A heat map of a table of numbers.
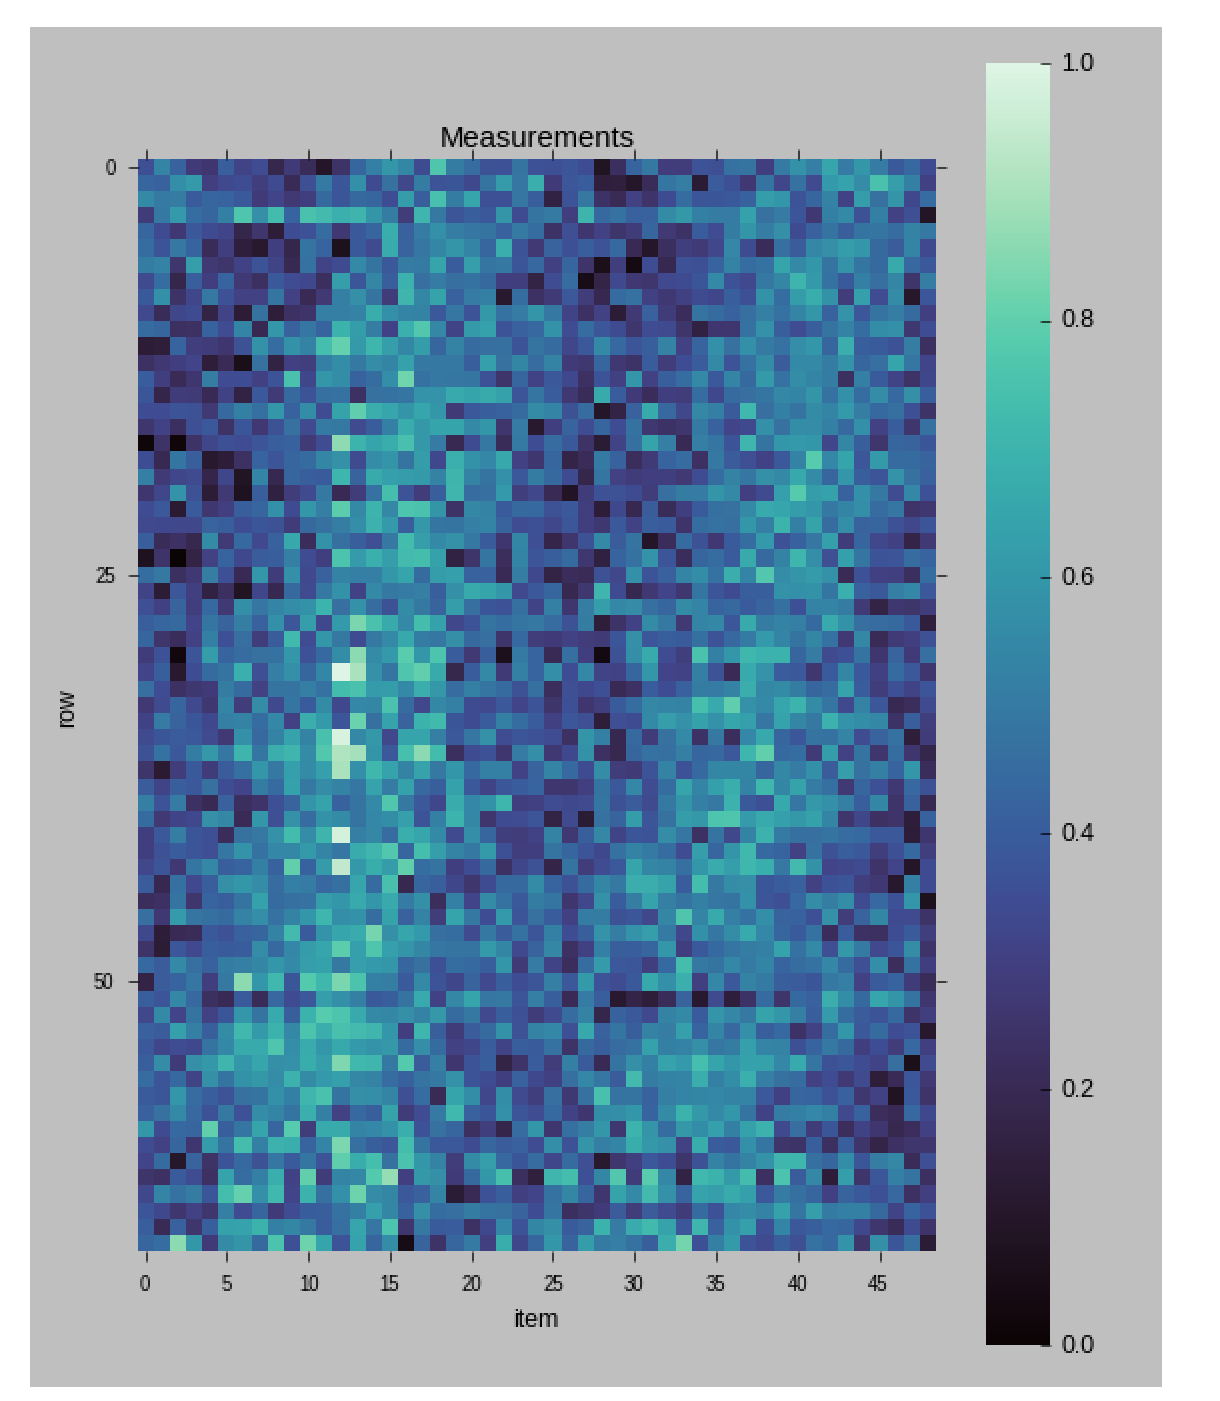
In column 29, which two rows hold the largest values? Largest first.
62, 63
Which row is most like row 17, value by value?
24
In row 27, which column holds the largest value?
11
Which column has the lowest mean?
48
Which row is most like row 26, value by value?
14
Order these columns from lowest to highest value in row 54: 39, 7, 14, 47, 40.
40, 47, 39, 14, 7
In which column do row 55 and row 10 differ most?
34
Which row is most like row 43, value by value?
55
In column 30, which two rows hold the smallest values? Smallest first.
6, 1
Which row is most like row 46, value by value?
49
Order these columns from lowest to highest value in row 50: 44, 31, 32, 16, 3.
44, 16, 3, 32, 31
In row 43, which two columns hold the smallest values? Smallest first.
47, 25
